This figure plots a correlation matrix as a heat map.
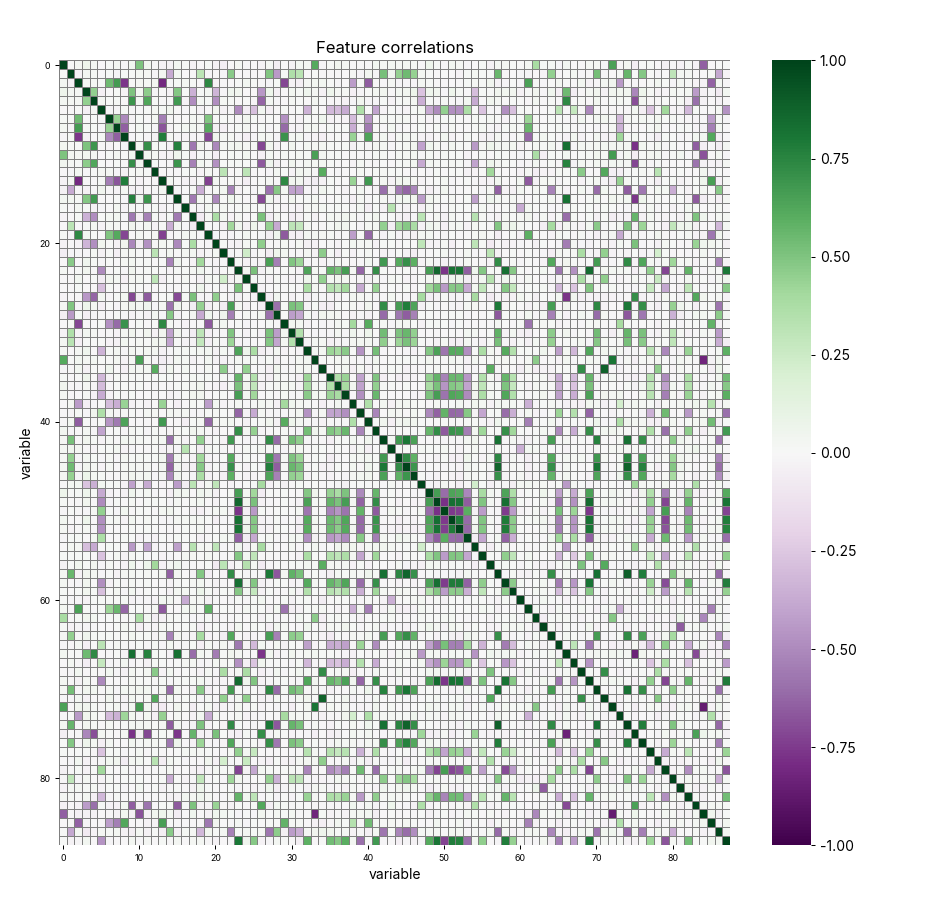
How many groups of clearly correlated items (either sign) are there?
8
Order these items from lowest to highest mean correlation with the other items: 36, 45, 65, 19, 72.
65, 19, 72, 36, 45
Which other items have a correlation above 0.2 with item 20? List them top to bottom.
17, 26, 47, 54, 75, 83
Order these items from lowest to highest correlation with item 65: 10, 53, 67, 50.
10, 67, 53, 50
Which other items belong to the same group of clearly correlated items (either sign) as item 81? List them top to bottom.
63
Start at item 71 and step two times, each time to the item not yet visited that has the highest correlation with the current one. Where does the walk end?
68
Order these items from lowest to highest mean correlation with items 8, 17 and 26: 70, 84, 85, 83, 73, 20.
70, 84, 73, 85, 20, 83
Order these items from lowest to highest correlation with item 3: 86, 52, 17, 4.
17, 86, 52, 4
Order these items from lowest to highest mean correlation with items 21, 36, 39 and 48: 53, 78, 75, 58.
53, 75, 78, 58
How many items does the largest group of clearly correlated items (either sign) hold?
25
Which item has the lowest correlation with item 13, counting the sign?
2
